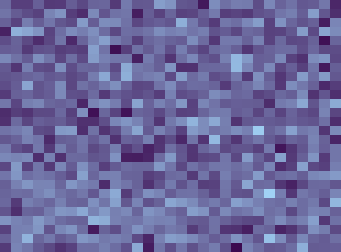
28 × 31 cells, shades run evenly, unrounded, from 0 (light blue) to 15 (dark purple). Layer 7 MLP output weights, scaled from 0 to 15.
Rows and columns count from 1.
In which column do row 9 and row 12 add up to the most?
8
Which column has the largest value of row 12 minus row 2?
29
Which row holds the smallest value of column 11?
22
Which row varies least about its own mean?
11
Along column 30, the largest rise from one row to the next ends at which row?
5
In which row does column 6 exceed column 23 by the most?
18
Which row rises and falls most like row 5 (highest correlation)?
3
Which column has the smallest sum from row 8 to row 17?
20
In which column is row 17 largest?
26
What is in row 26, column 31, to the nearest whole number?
10
